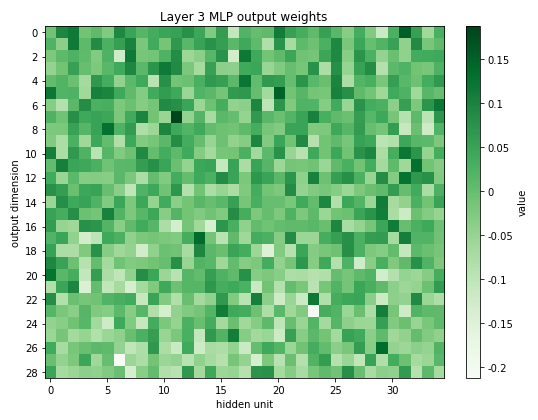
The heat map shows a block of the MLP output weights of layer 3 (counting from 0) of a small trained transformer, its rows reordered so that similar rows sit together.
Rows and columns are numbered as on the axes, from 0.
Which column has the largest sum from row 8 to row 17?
32
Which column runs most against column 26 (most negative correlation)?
34
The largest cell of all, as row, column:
7, 11
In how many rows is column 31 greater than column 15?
15
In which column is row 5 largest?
20
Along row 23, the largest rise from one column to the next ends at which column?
24
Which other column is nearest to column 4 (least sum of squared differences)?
22
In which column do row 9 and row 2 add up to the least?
6
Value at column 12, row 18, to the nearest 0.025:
-0.075
